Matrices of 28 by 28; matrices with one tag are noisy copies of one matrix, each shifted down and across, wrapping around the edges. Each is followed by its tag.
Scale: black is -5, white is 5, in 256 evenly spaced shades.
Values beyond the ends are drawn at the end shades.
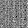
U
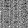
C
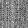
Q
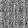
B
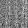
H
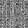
C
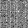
C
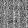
B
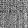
Q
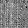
Q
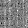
B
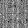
B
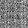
H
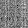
H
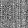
Q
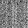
H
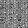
C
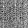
Q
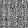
B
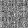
B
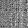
Q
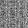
C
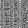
C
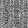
C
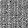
U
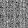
H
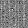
U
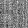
B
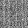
B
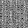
U
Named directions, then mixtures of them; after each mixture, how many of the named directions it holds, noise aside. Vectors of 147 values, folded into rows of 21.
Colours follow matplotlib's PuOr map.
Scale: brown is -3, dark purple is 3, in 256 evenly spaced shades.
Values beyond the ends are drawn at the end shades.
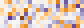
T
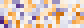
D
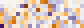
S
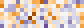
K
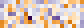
two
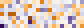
four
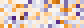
three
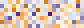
four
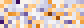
four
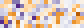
one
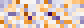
four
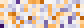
three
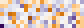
four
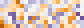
three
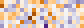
one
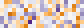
two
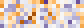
one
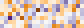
two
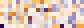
three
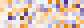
one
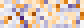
three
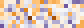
two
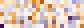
two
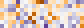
one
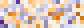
two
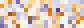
four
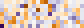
one
